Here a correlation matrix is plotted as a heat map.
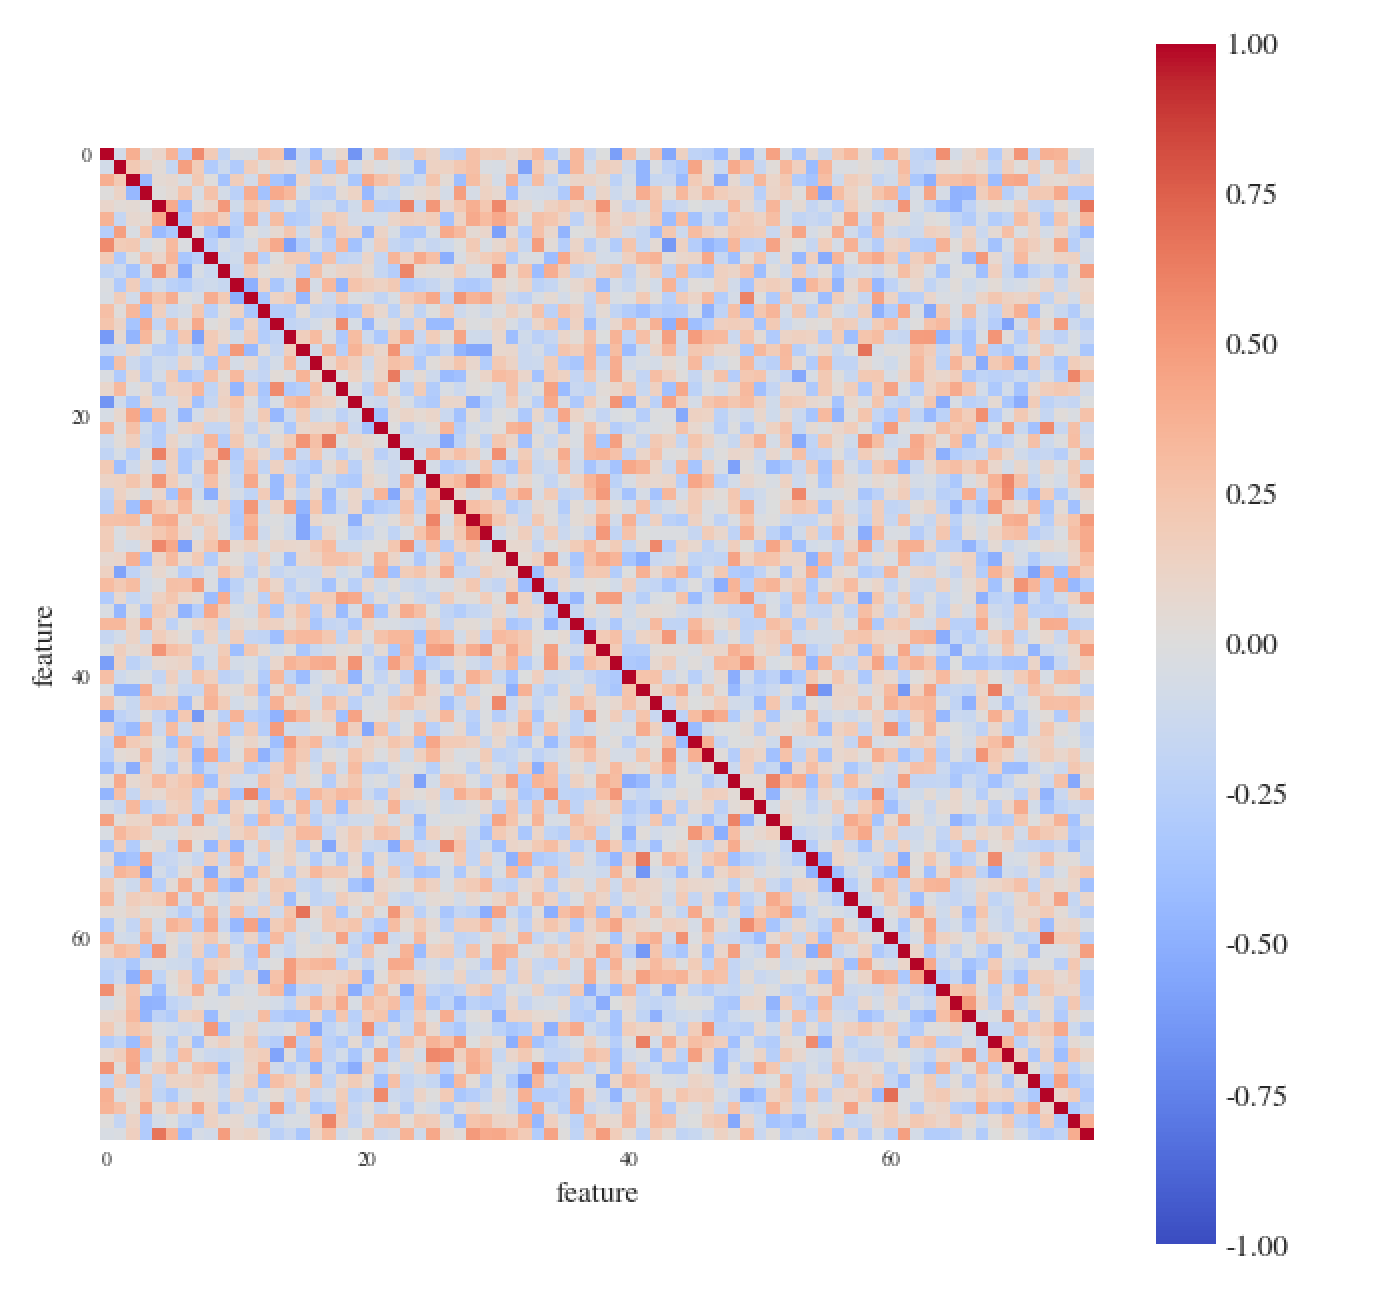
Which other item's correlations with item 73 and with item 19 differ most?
0
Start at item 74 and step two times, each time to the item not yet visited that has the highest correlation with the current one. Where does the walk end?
22
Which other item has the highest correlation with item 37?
43
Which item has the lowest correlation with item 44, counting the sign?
20
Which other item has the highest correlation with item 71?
73
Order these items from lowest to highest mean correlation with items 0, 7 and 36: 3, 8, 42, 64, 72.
8, 3, 42, 72, 64
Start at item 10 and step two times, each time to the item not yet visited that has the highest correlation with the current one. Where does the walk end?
58
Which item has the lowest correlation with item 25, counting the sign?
13
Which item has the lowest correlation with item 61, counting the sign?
41
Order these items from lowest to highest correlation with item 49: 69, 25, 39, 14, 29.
69, 25, 14, 29, 39
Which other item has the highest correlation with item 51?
48
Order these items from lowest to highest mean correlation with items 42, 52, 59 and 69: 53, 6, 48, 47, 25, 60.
47, 53, 48, 6, 60, 25
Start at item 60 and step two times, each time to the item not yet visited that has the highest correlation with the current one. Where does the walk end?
21
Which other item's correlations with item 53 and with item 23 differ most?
30
